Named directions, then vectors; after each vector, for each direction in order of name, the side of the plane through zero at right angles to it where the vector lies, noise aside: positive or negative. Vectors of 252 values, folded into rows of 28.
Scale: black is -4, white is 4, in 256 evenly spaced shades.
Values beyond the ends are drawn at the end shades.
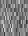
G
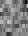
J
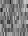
negative, negative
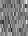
negative, negative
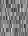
positive, negative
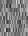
positive, negative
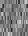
negative, negative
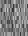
negative, negative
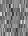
positive, negative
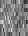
positive, positive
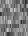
negative, positive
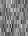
negative, positive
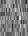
negative, positive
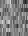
positive, positive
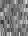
negative, negative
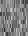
negative, positive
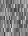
positive, negative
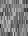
positive, positive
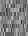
negative, positive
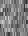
positive, positive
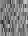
negative, negative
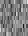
negative, negative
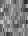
positive, positive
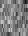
positive, positive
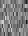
positive, positive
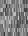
positive, positive
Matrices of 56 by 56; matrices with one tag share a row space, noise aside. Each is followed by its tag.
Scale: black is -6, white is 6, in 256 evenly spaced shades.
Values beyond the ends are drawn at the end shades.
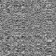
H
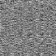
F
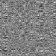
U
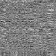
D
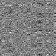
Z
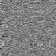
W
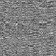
D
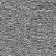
Z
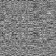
D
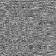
D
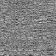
D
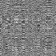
H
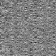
W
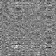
H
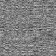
D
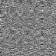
F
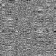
Z
